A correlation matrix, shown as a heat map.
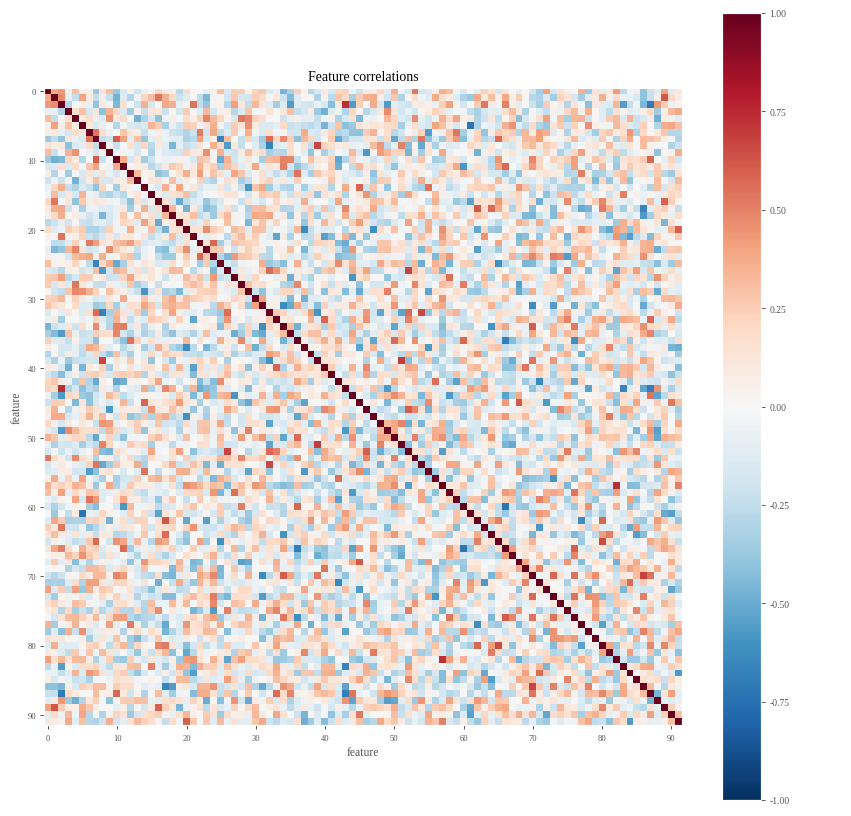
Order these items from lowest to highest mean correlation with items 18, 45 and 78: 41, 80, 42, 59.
59, 41, 42, 80
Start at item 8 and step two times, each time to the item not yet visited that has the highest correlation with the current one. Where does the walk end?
51
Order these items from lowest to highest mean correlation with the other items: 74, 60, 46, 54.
60, 54, 46, 74
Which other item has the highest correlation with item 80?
65
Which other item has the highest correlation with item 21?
2
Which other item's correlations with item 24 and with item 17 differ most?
86
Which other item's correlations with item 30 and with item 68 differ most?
57
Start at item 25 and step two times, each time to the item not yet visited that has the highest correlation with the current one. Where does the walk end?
56
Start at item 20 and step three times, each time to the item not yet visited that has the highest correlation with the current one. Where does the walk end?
82
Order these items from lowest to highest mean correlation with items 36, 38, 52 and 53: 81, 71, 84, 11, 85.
11, 71, 81, 84, 85
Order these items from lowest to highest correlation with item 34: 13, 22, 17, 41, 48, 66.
17, 48, 22, 13, 41, 66
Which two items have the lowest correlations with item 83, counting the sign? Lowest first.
43, 2
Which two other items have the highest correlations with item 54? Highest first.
32, 7
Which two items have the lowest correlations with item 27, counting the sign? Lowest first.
44, 35
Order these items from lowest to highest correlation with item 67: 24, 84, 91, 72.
72, 91, 84, 24
